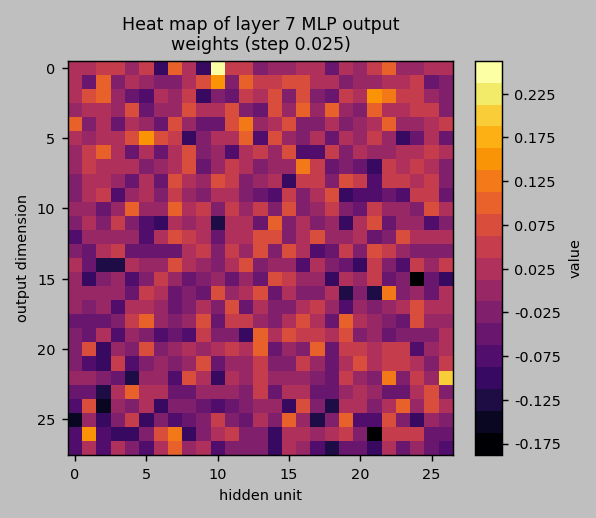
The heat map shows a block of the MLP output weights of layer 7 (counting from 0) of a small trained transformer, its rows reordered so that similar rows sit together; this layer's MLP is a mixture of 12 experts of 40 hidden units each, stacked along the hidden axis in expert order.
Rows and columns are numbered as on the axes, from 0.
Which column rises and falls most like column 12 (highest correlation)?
0
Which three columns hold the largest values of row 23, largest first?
4, 25, 13
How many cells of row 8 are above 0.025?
10
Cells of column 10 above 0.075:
2
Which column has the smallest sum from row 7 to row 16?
19
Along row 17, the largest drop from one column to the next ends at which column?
12
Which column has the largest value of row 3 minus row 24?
18
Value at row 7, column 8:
0.075
